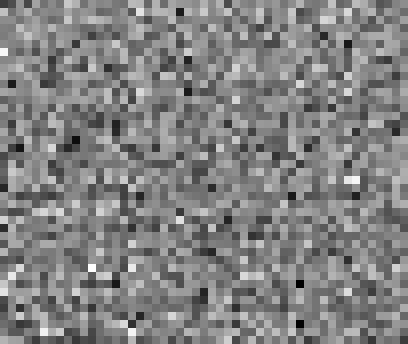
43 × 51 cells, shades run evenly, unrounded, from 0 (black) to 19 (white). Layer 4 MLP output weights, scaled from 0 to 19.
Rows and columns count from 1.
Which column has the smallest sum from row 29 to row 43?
26
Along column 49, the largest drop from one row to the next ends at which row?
8
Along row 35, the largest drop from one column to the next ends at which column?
15
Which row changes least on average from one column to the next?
30
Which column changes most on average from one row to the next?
44
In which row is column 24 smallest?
12
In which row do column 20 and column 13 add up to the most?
35
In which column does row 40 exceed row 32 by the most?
27
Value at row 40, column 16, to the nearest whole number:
5
